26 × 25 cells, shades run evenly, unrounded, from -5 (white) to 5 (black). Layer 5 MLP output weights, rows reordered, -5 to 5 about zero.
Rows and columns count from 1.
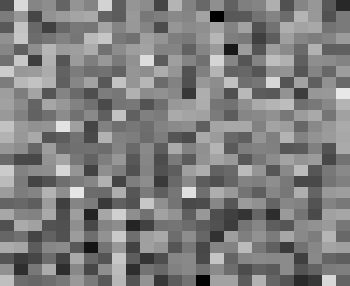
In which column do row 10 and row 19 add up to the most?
8
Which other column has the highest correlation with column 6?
14
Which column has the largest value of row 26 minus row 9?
15
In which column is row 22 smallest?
9
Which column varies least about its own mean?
13
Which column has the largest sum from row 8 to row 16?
7
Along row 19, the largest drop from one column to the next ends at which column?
11
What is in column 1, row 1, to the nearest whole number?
2
